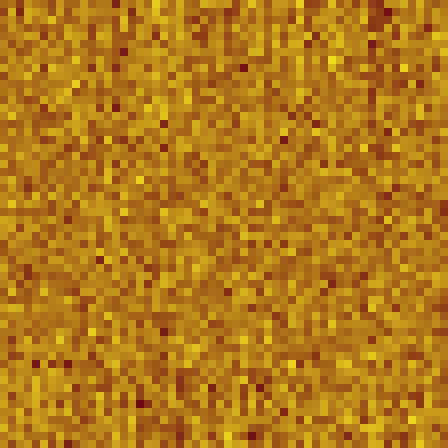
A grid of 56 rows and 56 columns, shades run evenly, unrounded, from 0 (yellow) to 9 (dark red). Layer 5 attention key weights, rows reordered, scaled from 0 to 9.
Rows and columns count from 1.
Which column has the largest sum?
36
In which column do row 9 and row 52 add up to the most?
31
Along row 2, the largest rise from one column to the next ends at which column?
3
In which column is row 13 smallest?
24
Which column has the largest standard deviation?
47
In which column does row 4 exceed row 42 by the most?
12
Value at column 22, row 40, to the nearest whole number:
6
